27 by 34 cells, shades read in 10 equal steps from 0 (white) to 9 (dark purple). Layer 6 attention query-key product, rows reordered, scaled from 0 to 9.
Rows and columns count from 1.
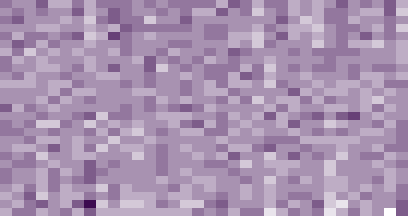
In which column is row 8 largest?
13
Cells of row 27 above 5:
2
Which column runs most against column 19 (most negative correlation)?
20
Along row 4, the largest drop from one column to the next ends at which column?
34
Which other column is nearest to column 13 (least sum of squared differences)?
15
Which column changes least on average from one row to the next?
11
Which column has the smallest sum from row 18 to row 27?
28
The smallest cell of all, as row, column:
27, 33
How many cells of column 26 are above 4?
4
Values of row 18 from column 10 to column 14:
2 4 4 3 4
